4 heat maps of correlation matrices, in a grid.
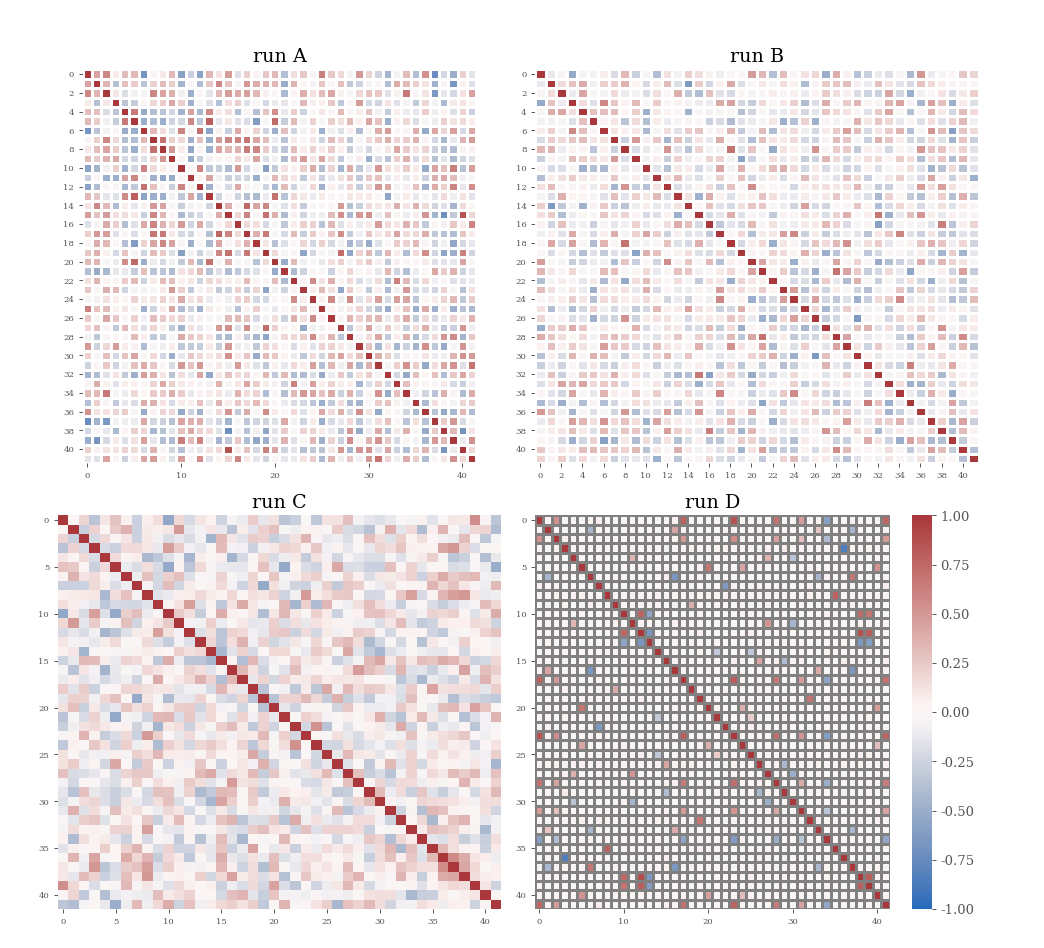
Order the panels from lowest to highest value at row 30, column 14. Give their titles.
run C, run D, run A, run B
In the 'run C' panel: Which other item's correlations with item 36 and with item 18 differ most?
3
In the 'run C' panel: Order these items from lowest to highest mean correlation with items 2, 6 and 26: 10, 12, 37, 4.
12, 10, 4, 37
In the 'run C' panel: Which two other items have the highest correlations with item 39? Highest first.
0, 20
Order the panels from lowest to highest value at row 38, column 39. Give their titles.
run B, run C, run A, run D
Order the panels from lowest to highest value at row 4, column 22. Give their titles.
run B, run D, run C, run A
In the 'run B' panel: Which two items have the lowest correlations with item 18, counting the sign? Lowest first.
22, 5
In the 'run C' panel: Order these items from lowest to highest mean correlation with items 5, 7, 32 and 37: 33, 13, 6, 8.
13, 6, 33, 8
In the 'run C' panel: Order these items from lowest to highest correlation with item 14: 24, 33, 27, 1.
33, 1, 24, 27
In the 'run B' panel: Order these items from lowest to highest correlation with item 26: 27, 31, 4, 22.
22, 27, 4, 31
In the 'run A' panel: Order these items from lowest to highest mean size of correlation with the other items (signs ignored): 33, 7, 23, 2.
33, 23, 2, 7
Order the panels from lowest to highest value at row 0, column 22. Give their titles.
run B, run C, run D, run A
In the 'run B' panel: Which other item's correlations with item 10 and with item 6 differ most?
37
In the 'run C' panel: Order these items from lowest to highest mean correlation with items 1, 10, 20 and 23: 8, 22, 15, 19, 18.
22, 19, 18, 15, 8
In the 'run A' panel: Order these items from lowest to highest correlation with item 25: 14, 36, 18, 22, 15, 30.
30, 15, 14, 22, 18, 36
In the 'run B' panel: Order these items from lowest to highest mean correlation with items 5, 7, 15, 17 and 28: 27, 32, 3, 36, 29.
27, 36, 3, 29, 32
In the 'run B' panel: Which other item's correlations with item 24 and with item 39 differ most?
34
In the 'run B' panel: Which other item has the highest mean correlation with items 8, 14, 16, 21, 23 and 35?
20
